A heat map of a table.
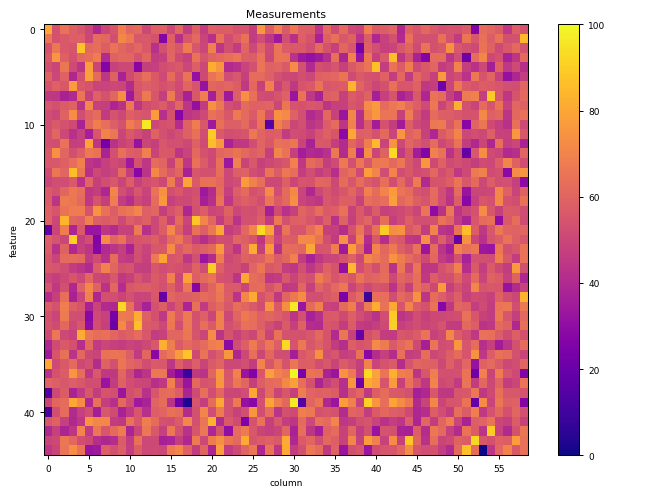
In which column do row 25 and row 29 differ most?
30
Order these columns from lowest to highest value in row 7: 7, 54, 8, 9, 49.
49, 7, 8, 9, 54
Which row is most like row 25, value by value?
11
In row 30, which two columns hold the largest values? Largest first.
42, 11
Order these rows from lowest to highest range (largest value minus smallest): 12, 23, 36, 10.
23, 12, 10, 36
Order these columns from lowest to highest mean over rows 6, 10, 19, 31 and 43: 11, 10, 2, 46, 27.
27, 46, 10, 2, 11
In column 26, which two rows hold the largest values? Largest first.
21, 0
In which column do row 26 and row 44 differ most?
53
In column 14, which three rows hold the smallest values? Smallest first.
28, 1, 43
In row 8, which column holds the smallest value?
18
